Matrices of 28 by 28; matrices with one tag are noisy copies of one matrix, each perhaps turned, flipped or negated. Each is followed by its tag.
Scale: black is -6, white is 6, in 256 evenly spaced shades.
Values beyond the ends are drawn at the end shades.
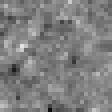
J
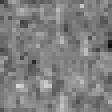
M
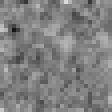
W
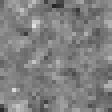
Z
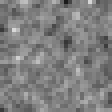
W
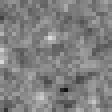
J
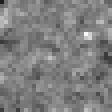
Z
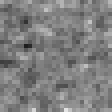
M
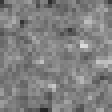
M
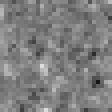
W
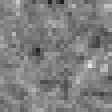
J
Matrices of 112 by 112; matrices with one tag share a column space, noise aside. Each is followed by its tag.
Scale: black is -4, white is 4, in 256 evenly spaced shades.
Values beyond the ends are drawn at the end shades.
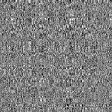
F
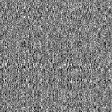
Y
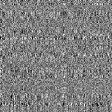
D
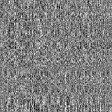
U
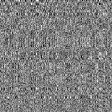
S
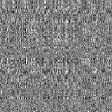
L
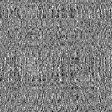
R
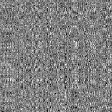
Y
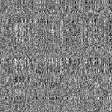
L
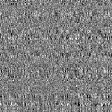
D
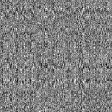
Y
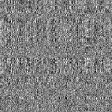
L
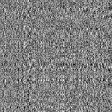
Y
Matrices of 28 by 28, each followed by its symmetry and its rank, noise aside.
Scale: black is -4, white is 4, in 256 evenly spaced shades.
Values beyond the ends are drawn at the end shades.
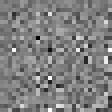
symmetric, rank five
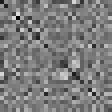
symmetric, rank four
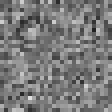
symmetric, rank five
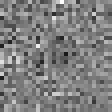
no symmetry, rank six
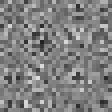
symmetric, rank five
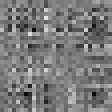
no symmetry, rank four
